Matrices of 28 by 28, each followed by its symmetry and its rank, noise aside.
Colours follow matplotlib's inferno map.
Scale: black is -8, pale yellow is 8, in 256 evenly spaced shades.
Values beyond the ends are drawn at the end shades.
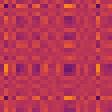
symmetric, rank one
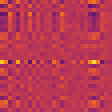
no symmetry, rank one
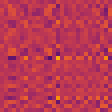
no symmetry, rank two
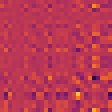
antisymmetric, rank two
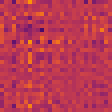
no symmetry, rank three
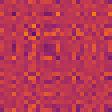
symmetric, rank two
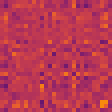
symmetric, rank three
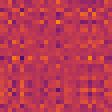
antisymmetric, rank two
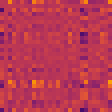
antisymmetric, rank two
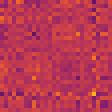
symmetric, rank three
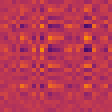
no symmetry, rank one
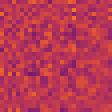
symmetric, rank three
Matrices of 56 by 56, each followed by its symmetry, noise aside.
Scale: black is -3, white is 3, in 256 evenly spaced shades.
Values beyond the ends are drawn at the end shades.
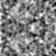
mirrored top to bottom.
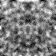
mirrored left to right.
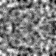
mirrored top to bottom.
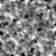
symmetric across the other diagonal.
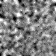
antisymmetric.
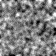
no symmetry.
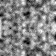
mirrored top to bottom.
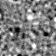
antisymmetric.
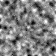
symmetric across the other diagonal.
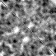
symmetric across the other diagonal.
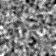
antisymmetric.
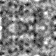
mirrored top to bottom.
